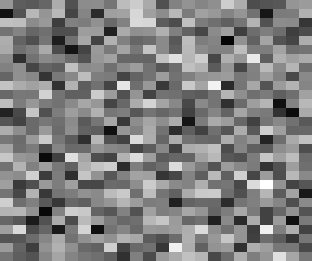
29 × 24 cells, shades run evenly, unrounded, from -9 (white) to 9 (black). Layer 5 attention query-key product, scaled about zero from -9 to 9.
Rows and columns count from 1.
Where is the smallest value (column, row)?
21, 21
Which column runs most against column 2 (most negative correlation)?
5
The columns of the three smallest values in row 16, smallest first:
11, 4, 24
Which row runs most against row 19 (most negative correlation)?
15
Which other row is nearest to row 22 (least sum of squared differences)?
17
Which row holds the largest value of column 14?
23
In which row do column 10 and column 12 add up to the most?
29
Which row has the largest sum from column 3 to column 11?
26
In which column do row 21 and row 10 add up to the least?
20
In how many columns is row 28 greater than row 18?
16
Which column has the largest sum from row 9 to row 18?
9
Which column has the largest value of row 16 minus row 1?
10
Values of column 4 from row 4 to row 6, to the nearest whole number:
1 1 -3
